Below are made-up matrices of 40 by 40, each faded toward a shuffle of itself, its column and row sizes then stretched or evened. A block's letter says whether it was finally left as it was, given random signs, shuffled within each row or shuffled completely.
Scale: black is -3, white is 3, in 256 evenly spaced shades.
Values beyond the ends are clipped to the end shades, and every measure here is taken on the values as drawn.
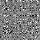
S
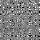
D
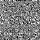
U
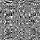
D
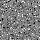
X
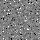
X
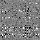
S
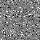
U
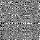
D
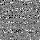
U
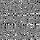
D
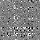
S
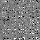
S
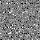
U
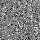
X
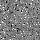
X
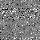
U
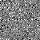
U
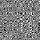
D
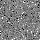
X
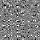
D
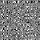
D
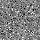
X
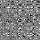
D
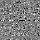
S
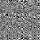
D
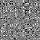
D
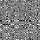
D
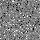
X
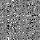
S
